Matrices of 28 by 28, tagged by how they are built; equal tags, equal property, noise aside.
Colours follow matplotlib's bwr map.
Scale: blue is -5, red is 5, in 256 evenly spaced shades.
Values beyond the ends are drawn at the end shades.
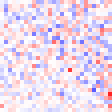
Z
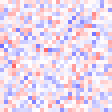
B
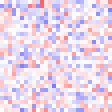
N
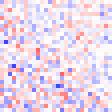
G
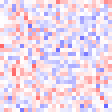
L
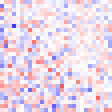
G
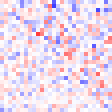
Z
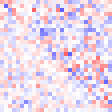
Z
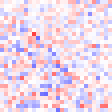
G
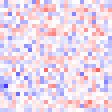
N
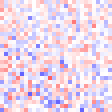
G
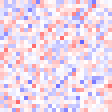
B
